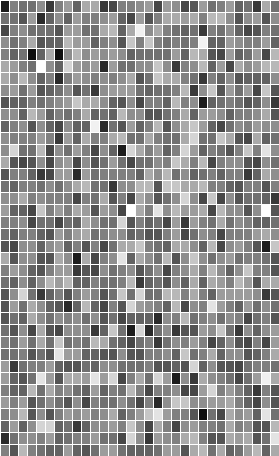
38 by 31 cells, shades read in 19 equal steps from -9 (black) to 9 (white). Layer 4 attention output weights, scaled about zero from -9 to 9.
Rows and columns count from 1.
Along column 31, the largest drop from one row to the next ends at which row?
22
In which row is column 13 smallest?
16
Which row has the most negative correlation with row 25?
32
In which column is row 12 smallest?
7
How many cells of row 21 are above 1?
9
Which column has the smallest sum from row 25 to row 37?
29
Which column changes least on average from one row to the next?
26
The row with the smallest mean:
31
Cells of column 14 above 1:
7
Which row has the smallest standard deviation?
20
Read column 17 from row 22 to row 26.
1 -1 -2 -1 1
